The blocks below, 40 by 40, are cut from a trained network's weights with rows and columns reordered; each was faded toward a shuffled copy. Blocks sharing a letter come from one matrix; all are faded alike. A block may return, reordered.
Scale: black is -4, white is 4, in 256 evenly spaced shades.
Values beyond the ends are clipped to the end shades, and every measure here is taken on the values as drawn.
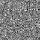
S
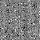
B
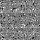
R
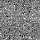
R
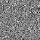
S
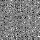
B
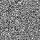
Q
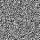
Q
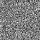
S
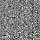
B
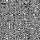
B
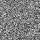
Q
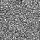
Q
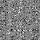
B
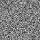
Q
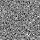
S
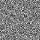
Q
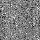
B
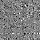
B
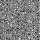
B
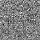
S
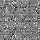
R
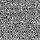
R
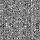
B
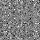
B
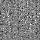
B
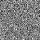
Q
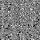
B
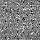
R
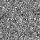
S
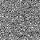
S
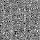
B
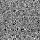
S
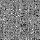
B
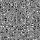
B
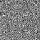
Q
